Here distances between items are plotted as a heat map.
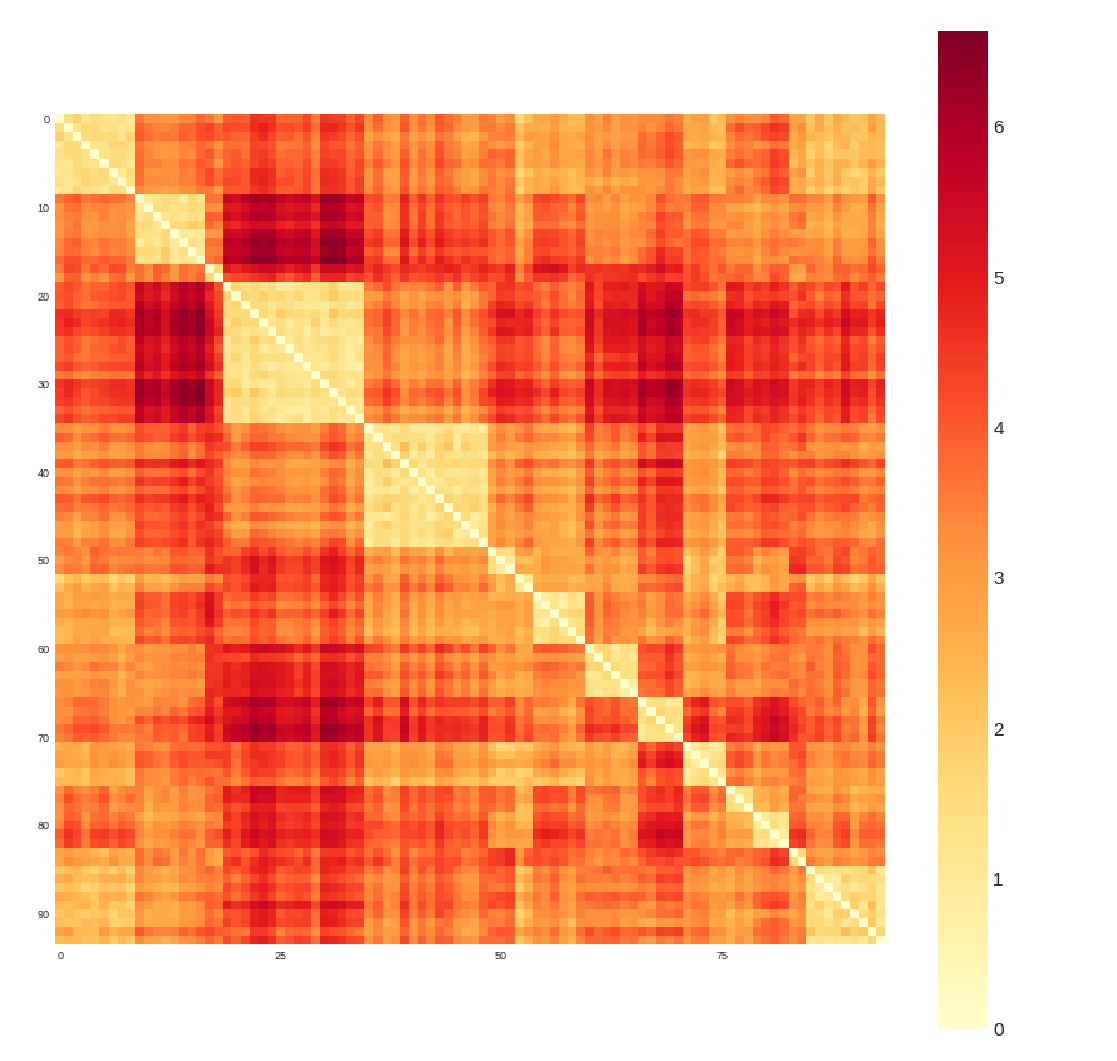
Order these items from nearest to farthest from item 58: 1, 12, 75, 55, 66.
55, 75, 1, 66, 12
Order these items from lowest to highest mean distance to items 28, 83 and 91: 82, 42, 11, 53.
42, 53, 11, 82
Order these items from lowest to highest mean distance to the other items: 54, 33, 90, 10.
90, 54, 10, 33
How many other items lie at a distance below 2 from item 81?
3
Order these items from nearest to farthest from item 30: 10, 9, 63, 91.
91, 63, 10, 9
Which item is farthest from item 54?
17
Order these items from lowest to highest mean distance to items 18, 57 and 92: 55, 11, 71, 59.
55, 59, 71, 11
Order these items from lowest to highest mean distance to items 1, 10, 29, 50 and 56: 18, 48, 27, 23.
48, 27, 18, 23
